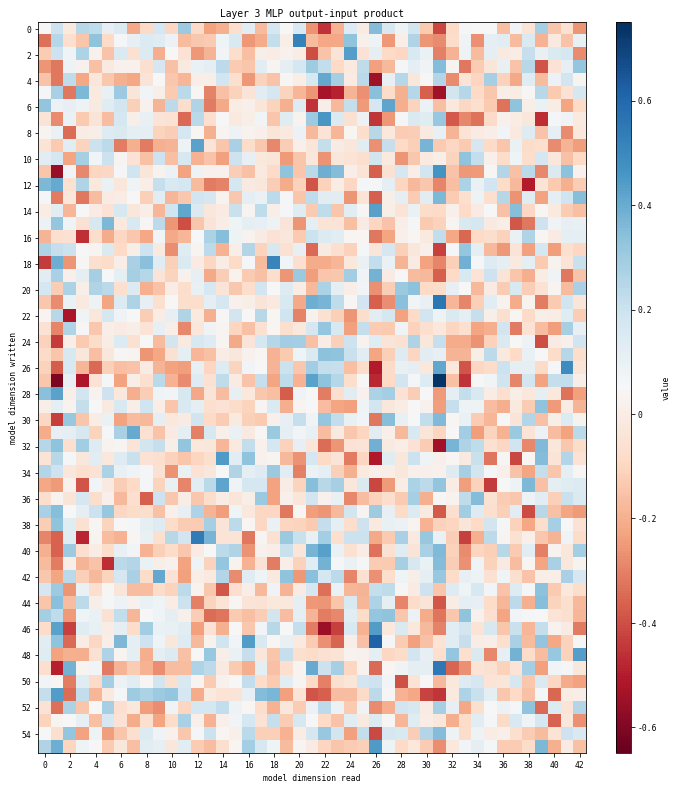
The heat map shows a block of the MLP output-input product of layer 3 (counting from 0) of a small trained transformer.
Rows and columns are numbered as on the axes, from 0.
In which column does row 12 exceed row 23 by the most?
1
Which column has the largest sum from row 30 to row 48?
39
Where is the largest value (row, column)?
27, 31
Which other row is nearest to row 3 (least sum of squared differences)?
40
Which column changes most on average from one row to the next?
26
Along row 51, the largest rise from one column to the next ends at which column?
3
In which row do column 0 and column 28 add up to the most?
20
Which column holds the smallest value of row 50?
28
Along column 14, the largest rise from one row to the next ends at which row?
33
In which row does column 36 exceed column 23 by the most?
5
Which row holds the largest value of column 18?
18
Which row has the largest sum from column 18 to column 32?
30
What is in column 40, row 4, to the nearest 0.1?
0.1
